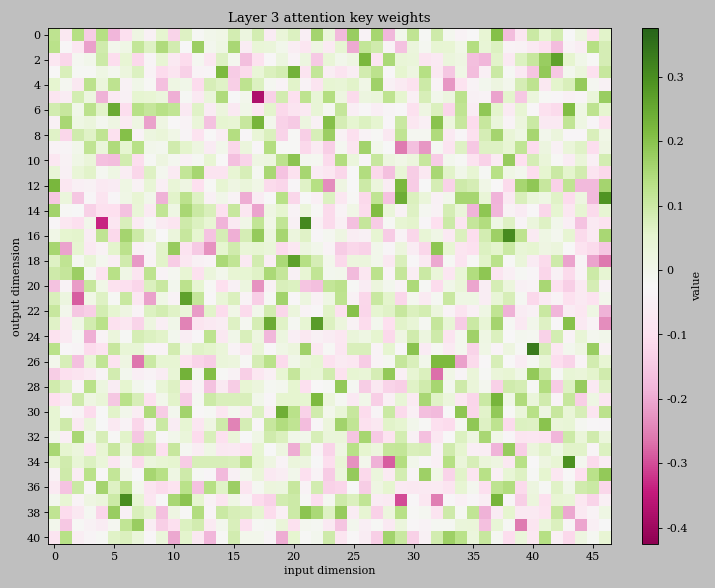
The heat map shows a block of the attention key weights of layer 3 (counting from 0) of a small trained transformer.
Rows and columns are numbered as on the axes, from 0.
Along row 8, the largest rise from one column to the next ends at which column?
6
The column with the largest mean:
37
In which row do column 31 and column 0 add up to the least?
9
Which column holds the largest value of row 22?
25
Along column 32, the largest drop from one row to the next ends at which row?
27
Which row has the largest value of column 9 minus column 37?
14
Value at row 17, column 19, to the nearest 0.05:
-0.1
